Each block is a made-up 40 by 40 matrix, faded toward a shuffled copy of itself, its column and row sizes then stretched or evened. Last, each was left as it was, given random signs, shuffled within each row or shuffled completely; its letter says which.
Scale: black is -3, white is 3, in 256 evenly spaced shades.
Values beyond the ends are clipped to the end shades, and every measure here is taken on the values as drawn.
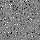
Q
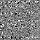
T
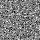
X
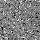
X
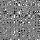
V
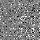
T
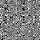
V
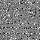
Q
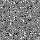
Q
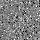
X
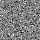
X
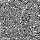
X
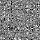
T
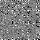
T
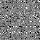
T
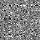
T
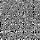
T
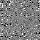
V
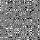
V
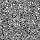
X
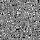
Q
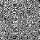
V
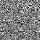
Q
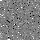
X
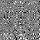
V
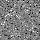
X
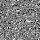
Q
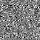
Q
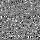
Q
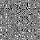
V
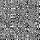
V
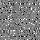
V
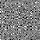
V
